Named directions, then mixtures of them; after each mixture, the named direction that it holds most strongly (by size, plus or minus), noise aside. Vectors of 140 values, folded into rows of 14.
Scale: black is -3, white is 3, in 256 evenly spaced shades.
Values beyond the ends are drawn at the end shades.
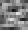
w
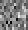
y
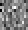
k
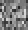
k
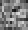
w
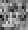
w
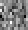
k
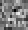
w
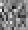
k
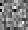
k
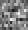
w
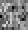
w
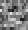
w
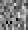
y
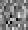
y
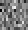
k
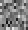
y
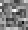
w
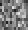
k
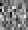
k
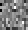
k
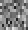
y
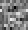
w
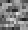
w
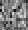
k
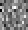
k
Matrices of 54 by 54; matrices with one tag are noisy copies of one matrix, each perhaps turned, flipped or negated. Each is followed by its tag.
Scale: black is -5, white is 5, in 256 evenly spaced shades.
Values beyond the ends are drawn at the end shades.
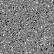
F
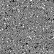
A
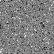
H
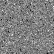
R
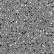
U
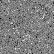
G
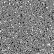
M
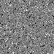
A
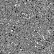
G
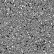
F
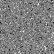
M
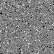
A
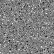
F
